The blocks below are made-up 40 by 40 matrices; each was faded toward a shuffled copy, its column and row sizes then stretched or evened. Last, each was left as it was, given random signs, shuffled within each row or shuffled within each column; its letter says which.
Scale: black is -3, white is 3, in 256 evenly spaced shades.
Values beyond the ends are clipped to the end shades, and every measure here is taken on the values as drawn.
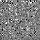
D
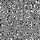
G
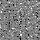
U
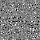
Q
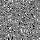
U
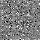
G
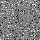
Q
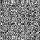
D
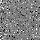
U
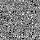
G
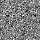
Q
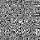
D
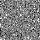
U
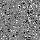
U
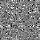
G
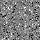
U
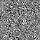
G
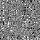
D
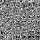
D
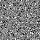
Q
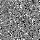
U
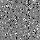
U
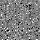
D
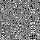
D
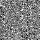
U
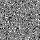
Q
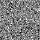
U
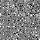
G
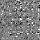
D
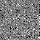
G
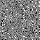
U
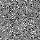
U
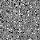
G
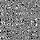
D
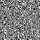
G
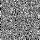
U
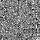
U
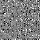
D
